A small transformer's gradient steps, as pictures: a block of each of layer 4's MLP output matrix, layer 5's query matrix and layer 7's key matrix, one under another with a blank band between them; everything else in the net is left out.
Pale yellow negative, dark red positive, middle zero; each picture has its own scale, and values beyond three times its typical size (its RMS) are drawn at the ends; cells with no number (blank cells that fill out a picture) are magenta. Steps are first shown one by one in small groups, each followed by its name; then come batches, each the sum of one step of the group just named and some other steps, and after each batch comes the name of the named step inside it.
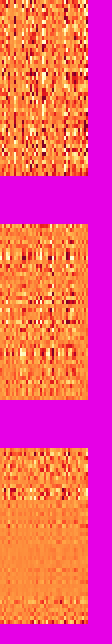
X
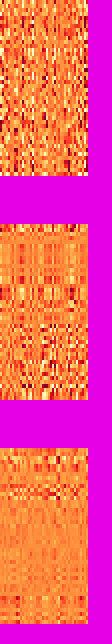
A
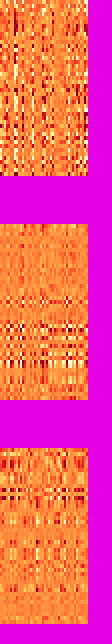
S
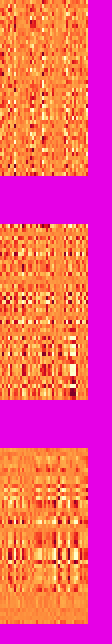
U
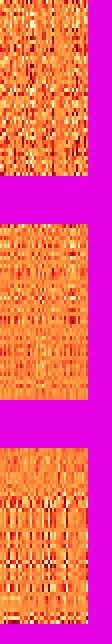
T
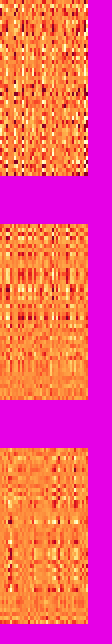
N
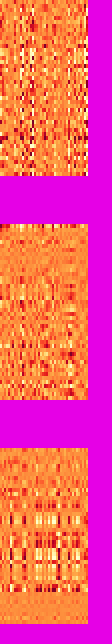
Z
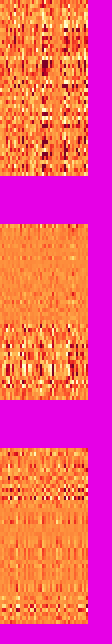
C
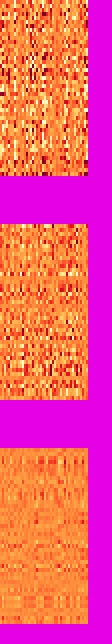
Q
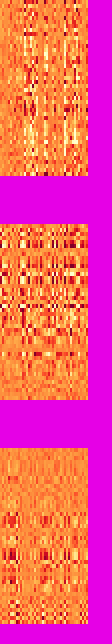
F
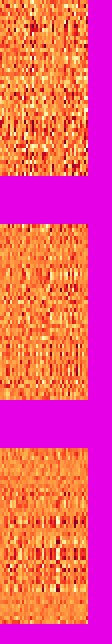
Q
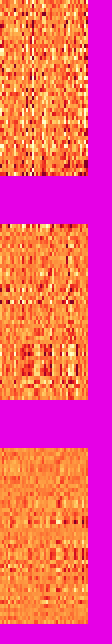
Q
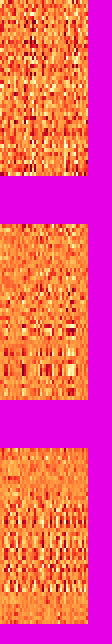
T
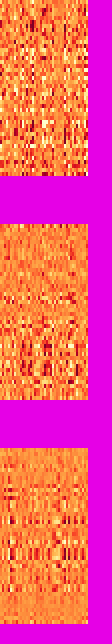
Z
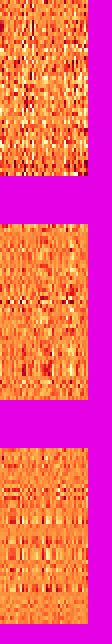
Q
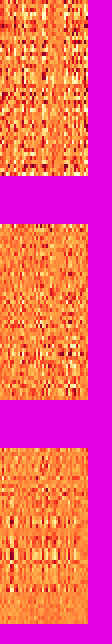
U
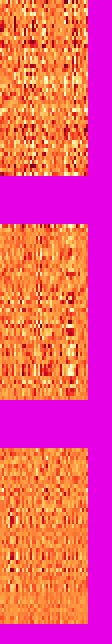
X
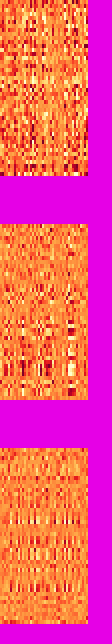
T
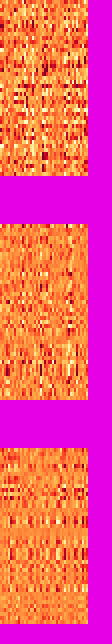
C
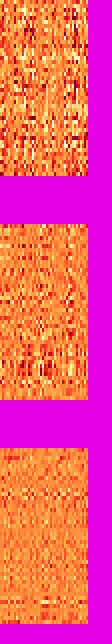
T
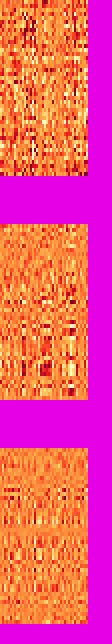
Z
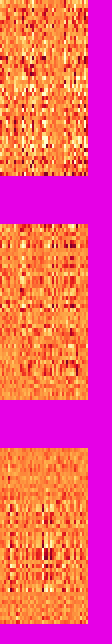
F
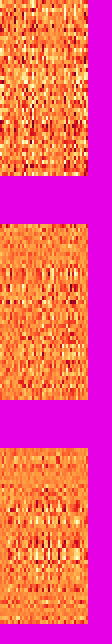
A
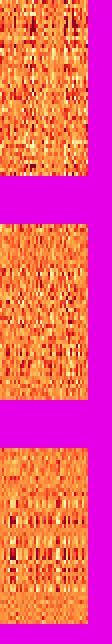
F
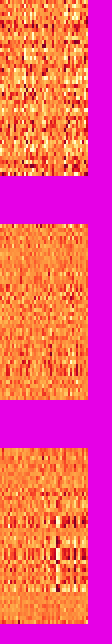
Q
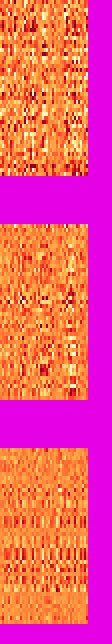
U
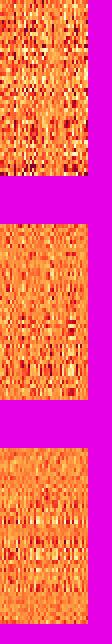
N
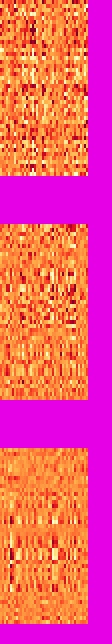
N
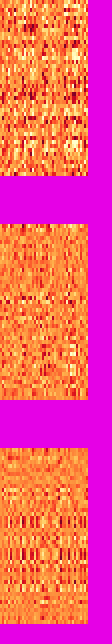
U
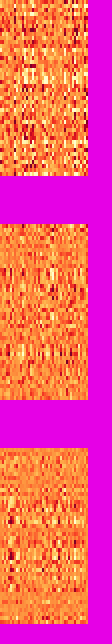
N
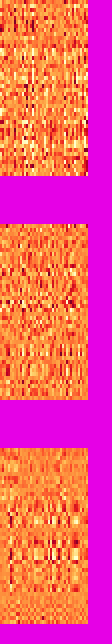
F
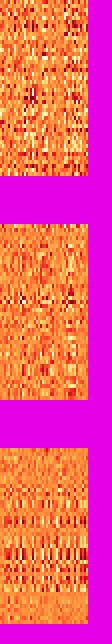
U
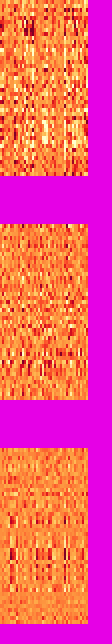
F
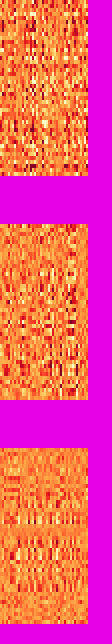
A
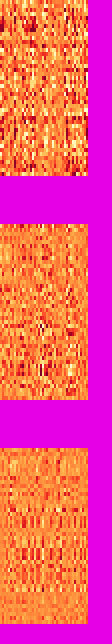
A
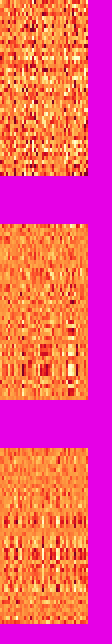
N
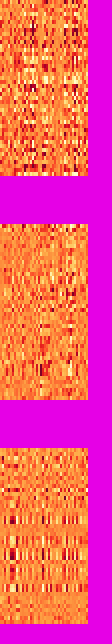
C
